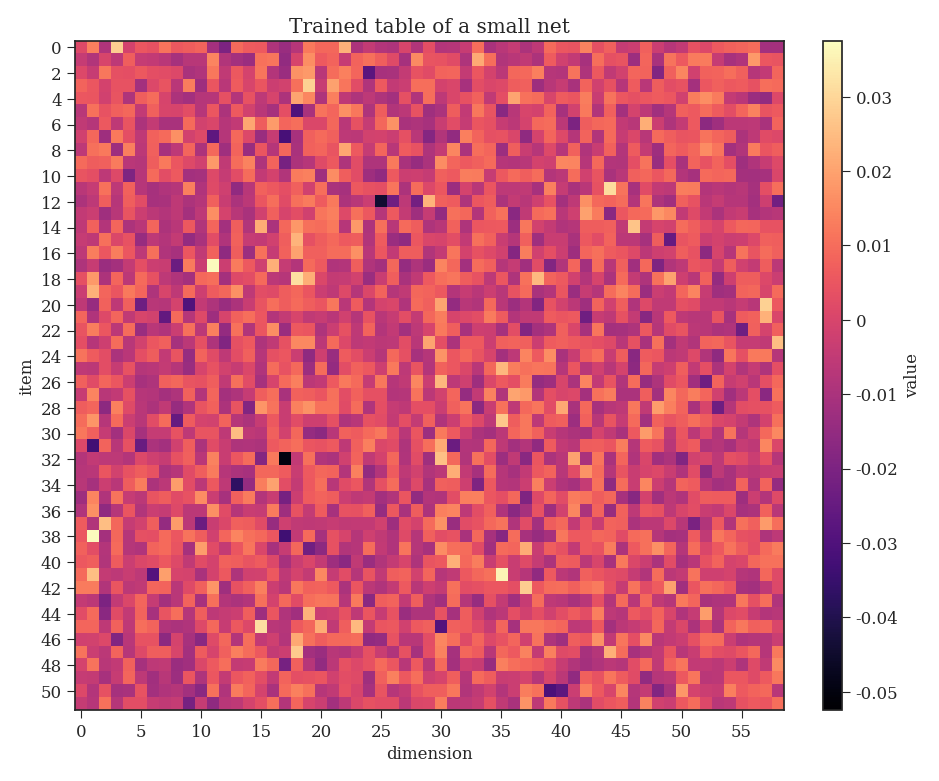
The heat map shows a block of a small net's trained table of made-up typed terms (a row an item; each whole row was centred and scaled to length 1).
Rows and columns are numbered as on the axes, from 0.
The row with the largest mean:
42
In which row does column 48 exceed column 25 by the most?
12
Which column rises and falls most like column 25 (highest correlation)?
28
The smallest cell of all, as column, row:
17, 32
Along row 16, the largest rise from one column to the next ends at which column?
37
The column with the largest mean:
18
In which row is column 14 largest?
6
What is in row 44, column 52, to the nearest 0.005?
0.02
